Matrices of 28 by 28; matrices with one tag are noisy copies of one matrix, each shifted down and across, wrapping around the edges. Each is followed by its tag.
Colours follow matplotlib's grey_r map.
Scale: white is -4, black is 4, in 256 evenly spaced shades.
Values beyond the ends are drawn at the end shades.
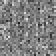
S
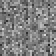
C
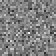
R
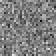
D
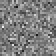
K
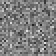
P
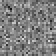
P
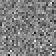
P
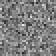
K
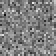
D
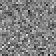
R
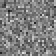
D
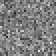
D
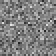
R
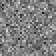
R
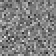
R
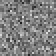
D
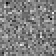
D
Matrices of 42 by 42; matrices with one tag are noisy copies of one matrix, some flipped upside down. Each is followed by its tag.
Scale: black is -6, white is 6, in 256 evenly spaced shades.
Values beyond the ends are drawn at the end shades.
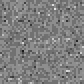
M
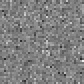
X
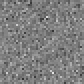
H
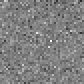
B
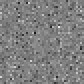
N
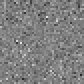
H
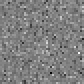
X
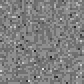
N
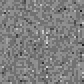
X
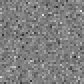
N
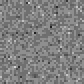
N
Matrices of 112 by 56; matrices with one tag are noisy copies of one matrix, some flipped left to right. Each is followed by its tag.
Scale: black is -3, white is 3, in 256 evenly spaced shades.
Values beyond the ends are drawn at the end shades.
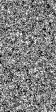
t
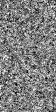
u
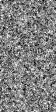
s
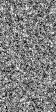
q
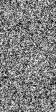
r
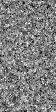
t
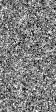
s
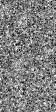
s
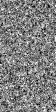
t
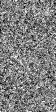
r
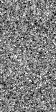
r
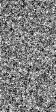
t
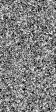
s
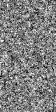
u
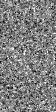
r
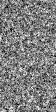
t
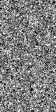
s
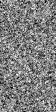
r
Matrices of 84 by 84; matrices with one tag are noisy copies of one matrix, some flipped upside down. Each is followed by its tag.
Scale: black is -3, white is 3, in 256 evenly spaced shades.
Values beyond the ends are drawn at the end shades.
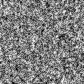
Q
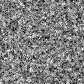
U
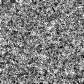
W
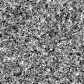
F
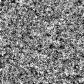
W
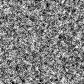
Q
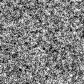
F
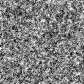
F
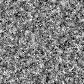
Q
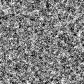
Q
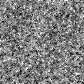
F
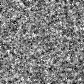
U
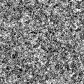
F
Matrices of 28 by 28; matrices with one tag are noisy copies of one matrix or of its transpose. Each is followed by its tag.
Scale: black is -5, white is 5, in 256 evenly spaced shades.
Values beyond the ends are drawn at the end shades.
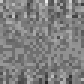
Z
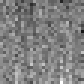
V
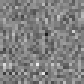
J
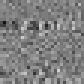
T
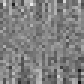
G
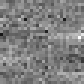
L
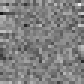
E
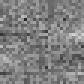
L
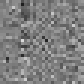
T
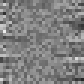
G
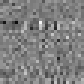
T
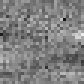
L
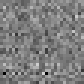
J
